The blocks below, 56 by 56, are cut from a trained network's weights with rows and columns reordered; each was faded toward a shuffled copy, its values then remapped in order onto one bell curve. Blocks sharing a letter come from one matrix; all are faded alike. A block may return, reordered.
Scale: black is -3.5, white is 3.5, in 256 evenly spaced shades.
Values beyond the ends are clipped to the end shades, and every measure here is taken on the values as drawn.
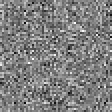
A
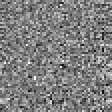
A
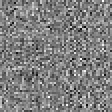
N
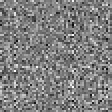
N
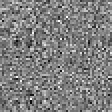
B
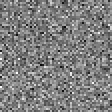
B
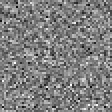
B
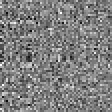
B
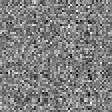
B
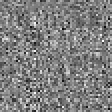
N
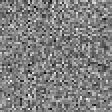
A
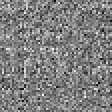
A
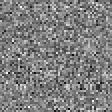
B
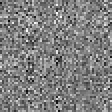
N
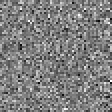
B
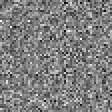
A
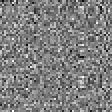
N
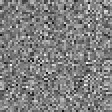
N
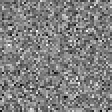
B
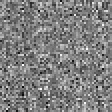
A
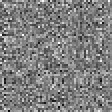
N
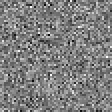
B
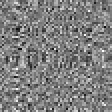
N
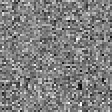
A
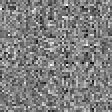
A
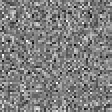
N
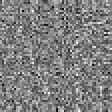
N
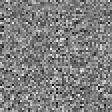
A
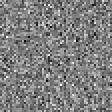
B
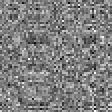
N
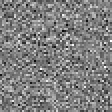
N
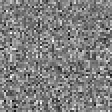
A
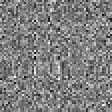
N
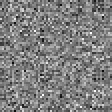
B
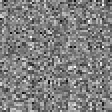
N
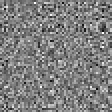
N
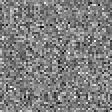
B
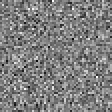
B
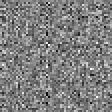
A
